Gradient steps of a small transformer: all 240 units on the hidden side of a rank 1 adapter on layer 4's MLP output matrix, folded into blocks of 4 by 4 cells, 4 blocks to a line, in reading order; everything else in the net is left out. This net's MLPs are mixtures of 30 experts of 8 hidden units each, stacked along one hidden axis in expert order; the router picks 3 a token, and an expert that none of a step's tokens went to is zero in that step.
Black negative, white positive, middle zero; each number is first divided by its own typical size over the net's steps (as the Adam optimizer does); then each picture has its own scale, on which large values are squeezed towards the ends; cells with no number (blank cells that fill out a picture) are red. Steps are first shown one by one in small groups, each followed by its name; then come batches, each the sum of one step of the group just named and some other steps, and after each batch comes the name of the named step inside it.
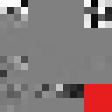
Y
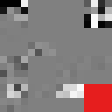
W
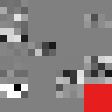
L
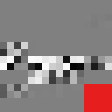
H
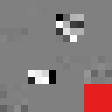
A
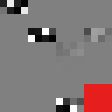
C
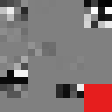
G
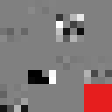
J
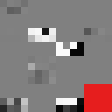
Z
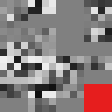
H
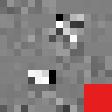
A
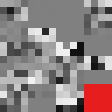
Z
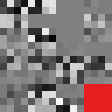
C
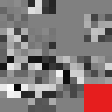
L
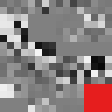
L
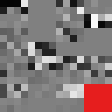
W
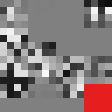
G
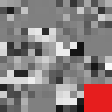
Z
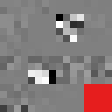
A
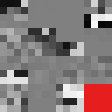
W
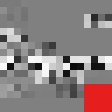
H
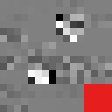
A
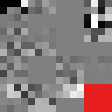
W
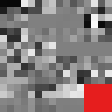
W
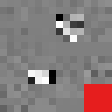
A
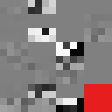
Z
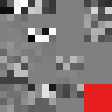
G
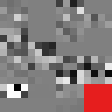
L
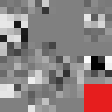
L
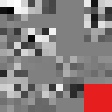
Y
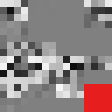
H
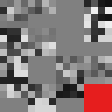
G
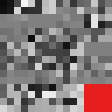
W
